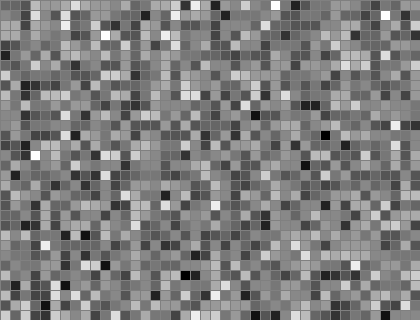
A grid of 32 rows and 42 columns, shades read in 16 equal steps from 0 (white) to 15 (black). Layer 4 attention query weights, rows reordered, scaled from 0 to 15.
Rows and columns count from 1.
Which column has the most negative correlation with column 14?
35
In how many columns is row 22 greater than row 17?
19
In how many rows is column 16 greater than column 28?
19
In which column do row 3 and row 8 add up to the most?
14
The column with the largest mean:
3
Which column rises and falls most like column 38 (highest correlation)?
41
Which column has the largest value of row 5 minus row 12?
16
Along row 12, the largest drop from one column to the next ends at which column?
7
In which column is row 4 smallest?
11
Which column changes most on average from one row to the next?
33
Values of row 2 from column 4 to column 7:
2 7 10 2
